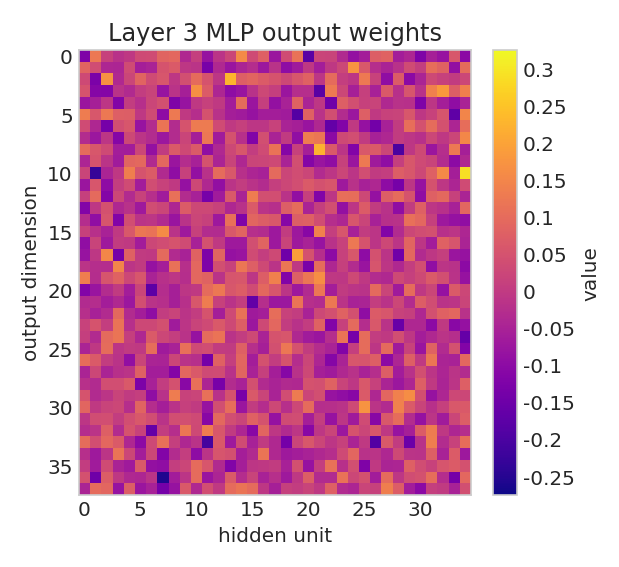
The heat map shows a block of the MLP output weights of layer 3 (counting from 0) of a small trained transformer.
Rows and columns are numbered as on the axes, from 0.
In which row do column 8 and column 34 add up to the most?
5
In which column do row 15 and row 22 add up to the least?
20
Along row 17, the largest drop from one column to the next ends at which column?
3
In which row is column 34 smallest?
24
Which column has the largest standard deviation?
34
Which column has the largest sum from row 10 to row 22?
29
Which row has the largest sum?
2
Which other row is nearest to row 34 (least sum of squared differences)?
16
